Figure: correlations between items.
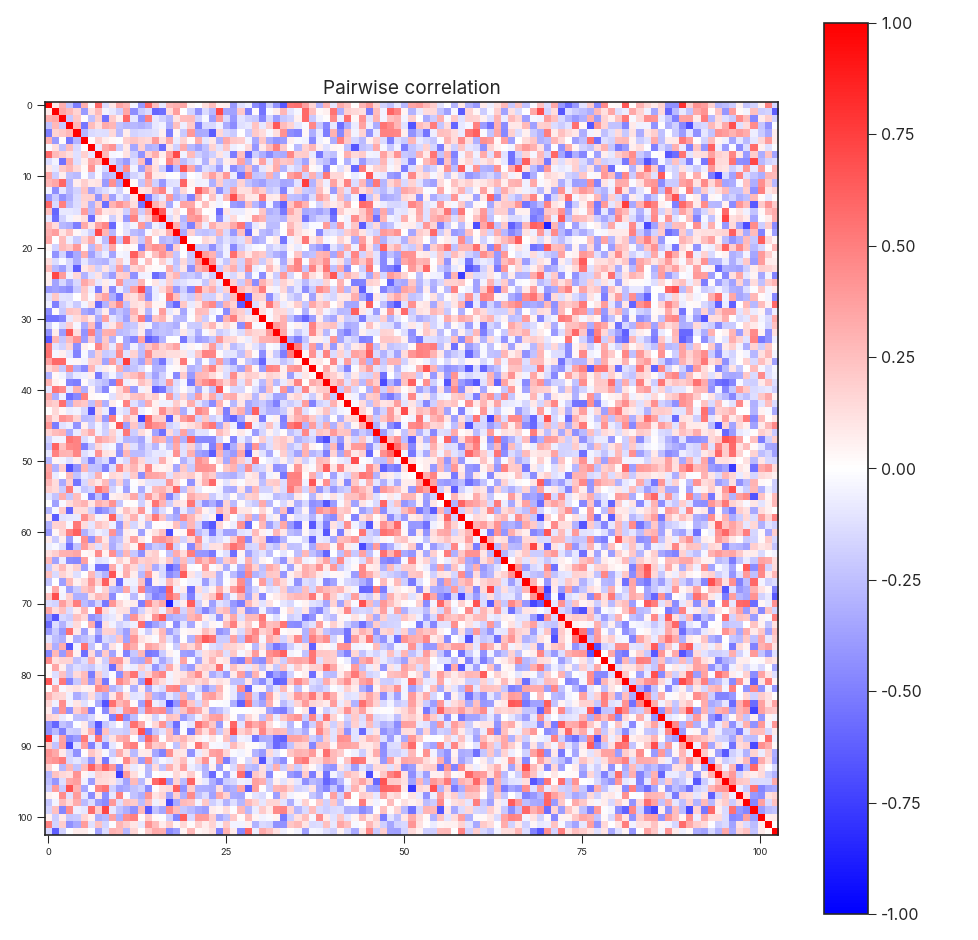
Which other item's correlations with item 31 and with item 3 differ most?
96
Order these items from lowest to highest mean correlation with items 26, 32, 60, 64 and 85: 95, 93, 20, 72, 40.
40, 93, 20, 95, 72
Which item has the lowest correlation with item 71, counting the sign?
75
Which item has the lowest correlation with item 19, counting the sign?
33
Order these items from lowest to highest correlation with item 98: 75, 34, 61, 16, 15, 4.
34, 61, 15, 16, 75, 4
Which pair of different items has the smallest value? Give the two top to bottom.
17, 70
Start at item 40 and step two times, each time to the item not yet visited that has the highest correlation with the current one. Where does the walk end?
1
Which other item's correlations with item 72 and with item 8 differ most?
99
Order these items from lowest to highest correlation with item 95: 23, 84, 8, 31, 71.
23, 31, 84, 71, 8
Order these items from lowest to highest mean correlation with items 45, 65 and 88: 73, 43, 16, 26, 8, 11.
8, 11, 43, 16, 73, 26
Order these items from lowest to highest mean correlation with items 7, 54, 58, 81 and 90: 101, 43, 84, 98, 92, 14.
98, 84, 43, 92, 101, 14
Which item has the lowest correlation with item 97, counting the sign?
93
